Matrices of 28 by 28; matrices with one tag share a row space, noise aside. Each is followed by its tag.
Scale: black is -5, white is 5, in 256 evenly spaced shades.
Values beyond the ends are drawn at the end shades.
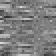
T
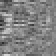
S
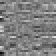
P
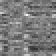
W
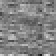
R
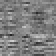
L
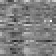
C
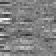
T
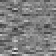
C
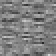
L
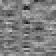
L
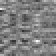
P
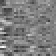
S
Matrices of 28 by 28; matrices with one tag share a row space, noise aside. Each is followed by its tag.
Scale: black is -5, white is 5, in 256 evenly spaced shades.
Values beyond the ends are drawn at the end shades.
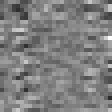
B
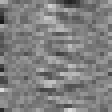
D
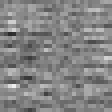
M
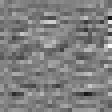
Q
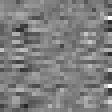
B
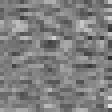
Q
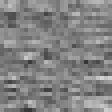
M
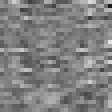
Q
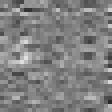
B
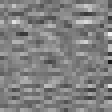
Q
